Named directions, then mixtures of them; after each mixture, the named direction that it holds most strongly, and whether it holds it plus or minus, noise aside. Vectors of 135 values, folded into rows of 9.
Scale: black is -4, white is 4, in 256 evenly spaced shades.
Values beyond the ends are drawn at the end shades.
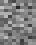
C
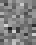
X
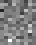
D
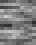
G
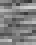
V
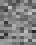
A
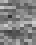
G, minus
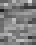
V, minus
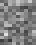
A, minus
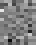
D, minus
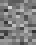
A, plus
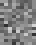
X, minus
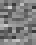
X, plus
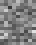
A, minus
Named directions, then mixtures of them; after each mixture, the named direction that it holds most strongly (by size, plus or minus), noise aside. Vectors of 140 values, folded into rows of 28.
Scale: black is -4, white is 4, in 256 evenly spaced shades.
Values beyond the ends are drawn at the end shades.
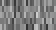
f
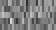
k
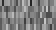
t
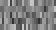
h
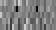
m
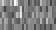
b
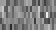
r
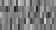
m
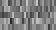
k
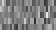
r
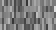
f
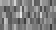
b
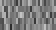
r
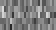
r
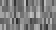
f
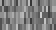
t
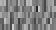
m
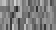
m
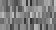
f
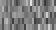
r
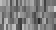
h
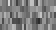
h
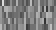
t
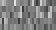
b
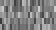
r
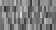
t
